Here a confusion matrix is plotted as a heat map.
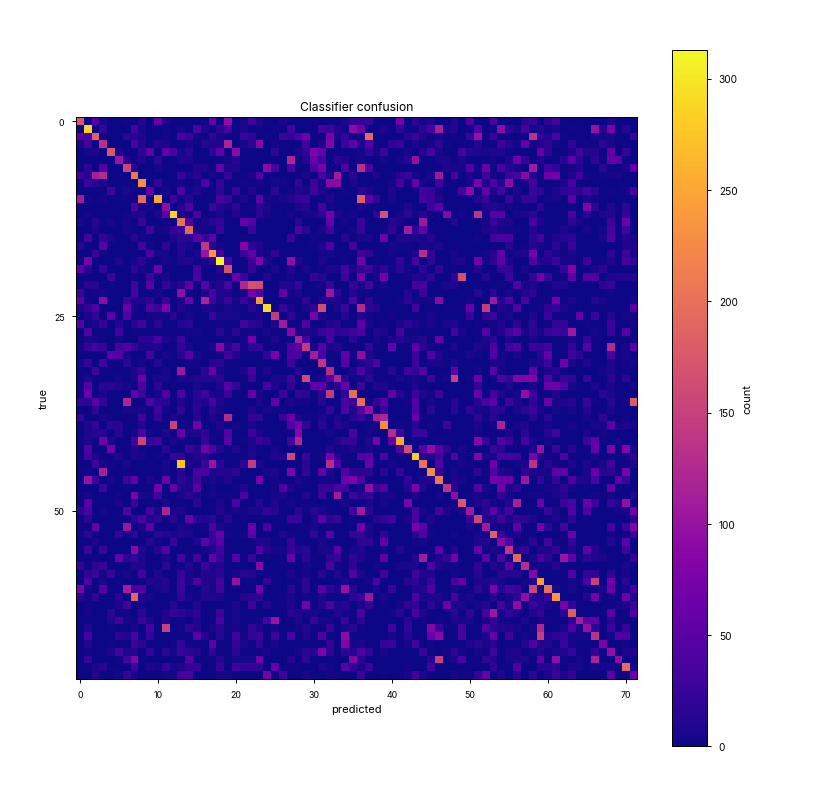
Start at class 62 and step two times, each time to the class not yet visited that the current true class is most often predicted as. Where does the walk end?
44
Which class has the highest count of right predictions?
18
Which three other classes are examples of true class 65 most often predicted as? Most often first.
11, 59, 45
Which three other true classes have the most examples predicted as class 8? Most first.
10, 41, 33
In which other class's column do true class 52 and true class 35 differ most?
32
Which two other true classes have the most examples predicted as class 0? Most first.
10, 60
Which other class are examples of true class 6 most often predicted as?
36
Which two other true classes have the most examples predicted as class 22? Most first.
21, 44
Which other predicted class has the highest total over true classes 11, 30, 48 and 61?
7
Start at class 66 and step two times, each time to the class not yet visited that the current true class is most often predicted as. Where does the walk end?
20
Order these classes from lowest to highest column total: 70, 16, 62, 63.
62, 16, 70, 63
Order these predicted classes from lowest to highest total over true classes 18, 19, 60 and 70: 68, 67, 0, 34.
67, 68, 0, 34
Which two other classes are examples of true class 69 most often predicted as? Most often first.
46, 66
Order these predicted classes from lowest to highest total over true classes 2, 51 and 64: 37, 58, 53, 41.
41, 53, 58, 37
